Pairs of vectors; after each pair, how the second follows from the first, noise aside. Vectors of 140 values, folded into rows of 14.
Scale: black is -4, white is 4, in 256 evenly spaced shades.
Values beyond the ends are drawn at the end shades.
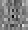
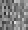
wrapped around.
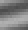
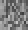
shuffled.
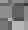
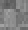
reversed, negated, shrunk.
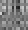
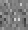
wrapped around, negated, partly zeroed.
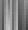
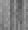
reversed, negated, shrunk.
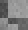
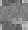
wrapped around, negated, partly zeroed.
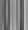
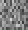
shuffled.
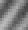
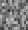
shuffled.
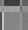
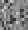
shuffled.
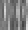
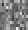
shuffled.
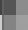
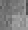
reversed, negated, shrunk.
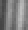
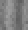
wrapped around, shrunk.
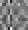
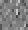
reversed, negated, partly zeroed.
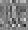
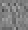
reversed, negated, shrunk.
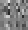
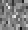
shuffled.
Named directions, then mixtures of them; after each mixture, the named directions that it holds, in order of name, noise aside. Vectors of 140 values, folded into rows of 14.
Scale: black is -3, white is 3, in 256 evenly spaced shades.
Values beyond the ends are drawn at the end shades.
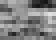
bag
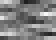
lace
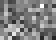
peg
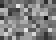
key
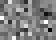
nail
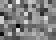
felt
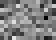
key, lace, peg.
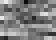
lace.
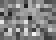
felt, key.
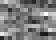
bag, key, lace.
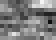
bag.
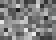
key.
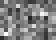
key, lace.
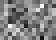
peg.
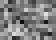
lace, nail, peg.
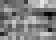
bag, lace, nail.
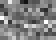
lace, nail.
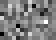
felt, nail.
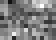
bag, nail, peg.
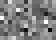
key, nail.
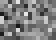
felt.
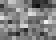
bag, nail.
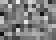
felt.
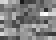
lace.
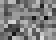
peg.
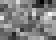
bag, felt.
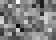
bag, felt.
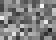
lace, nail, peg.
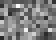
key.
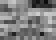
bag.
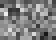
key, peg.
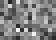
felt, key, peg.
